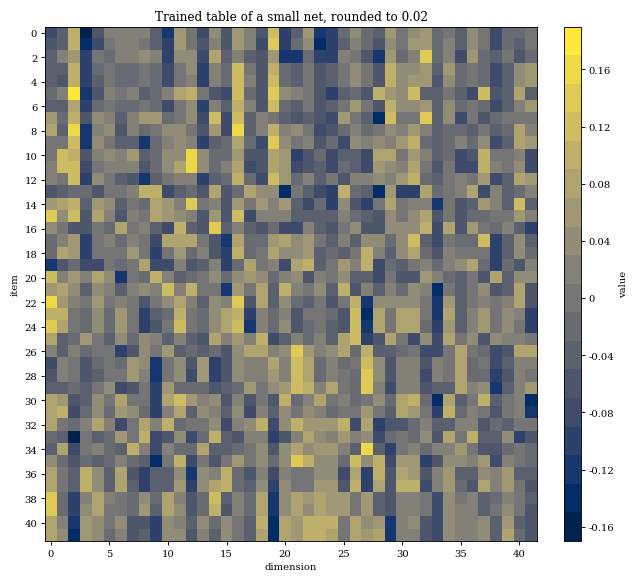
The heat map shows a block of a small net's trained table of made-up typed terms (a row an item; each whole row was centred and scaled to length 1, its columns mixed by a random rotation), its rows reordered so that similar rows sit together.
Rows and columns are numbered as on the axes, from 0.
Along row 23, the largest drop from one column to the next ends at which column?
27
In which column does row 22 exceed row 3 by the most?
0
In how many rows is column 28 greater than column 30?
9
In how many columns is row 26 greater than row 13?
20
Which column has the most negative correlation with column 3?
19
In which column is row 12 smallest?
8
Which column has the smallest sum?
33
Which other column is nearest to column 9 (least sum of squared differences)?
38
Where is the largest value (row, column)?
5, 2
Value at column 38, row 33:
-0.04
